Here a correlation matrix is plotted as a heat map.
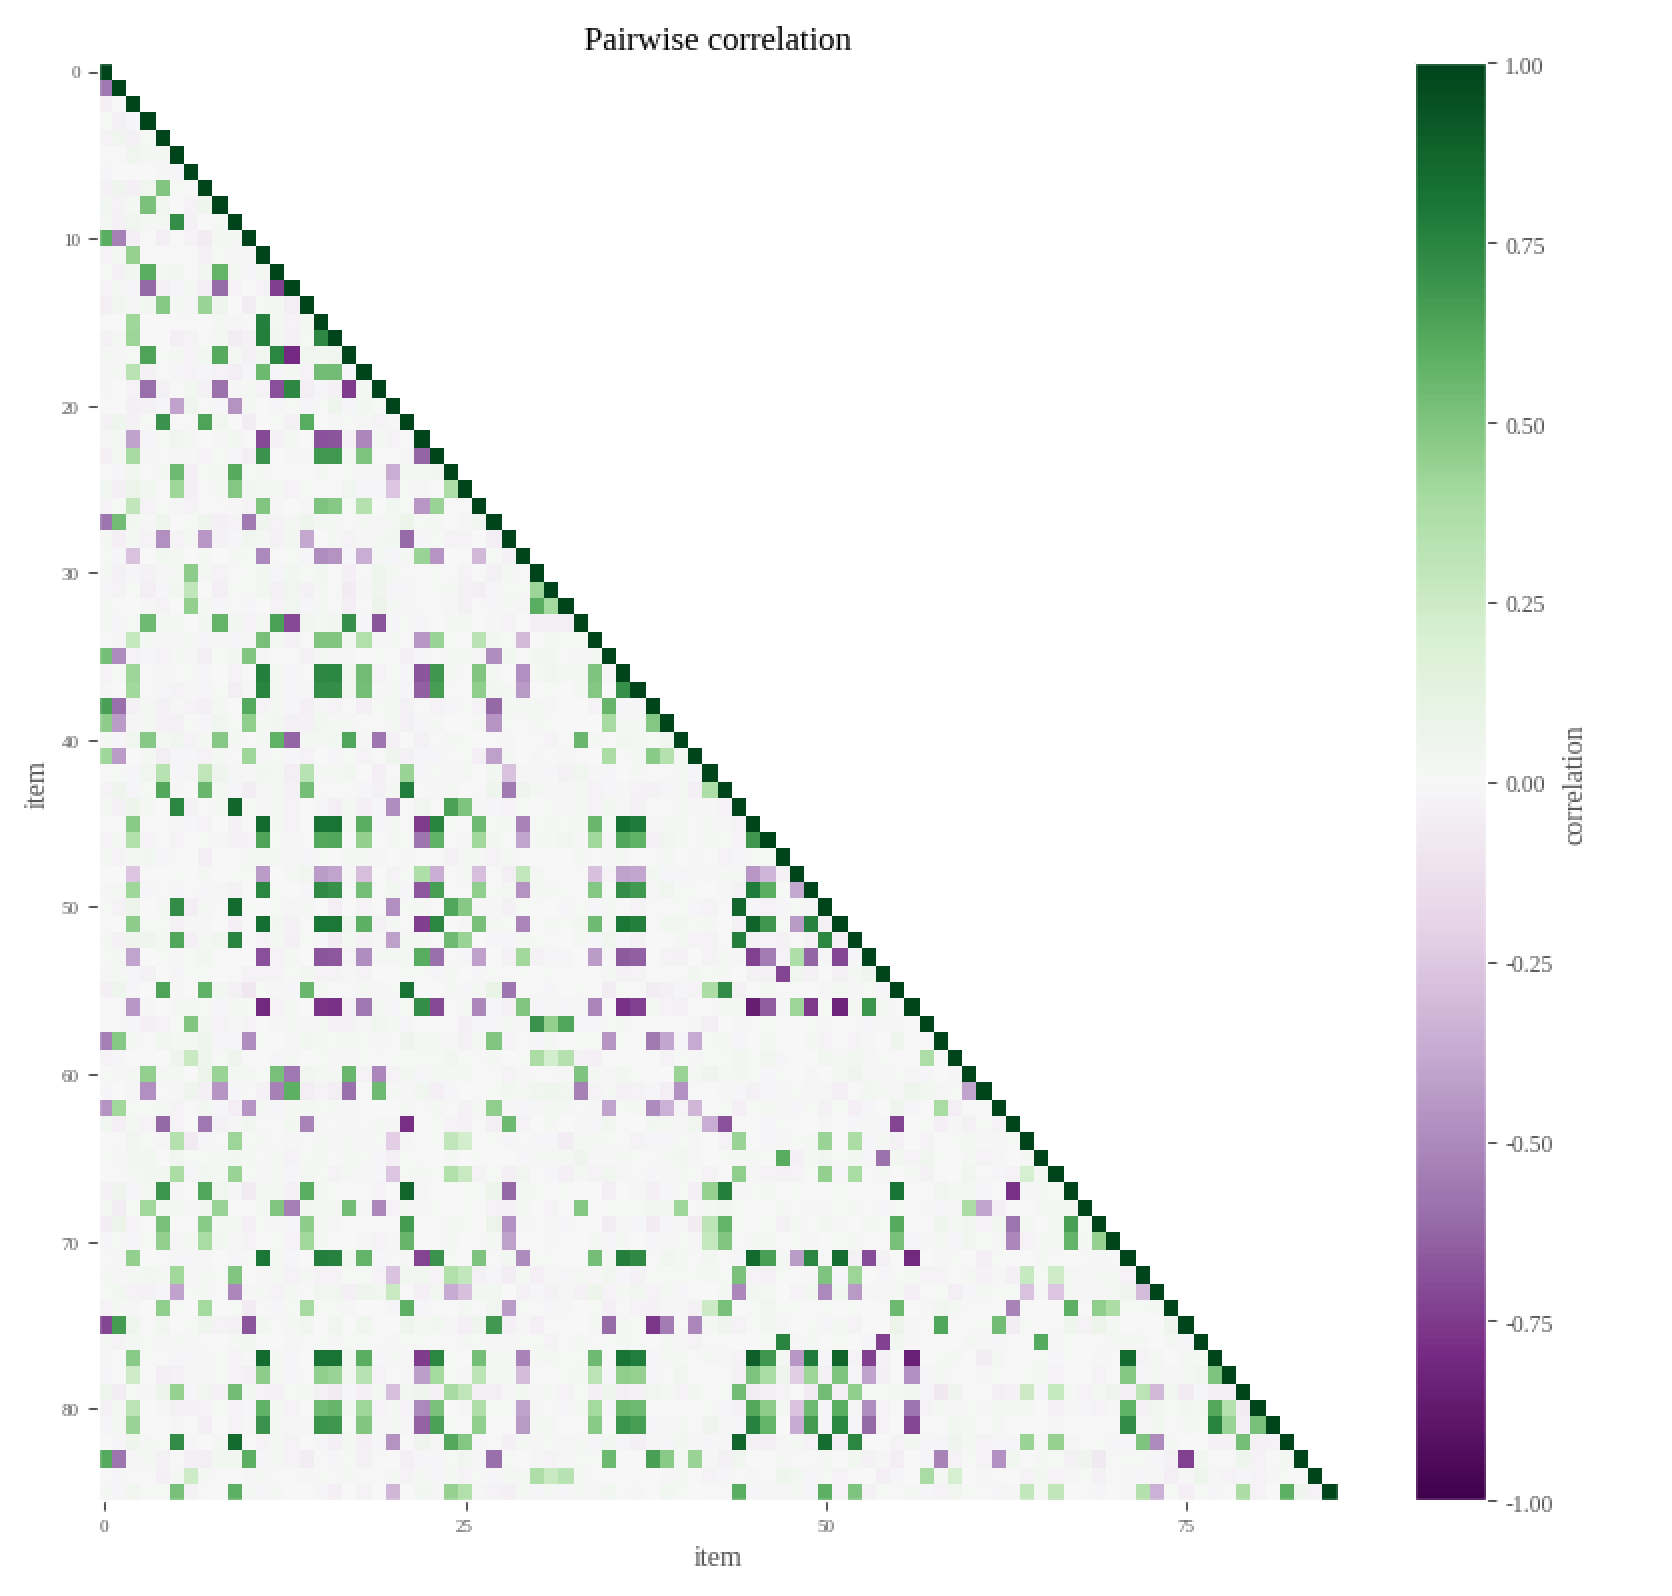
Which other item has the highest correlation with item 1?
75
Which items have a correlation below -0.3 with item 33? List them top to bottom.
13, 19, 61
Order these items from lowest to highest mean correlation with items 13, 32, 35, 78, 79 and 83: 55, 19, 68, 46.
68, 55, 46, 19
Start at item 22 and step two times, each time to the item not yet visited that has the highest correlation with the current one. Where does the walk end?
53
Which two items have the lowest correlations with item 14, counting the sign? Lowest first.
63, 28
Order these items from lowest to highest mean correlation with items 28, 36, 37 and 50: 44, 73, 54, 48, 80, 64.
48, 73, 54, 64, 44, 80
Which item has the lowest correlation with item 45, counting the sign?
56
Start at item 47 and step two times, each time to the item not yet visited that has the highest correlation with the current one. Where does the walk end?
65
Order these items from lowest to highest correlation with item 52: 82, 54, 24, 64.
54, 64, 24, 82
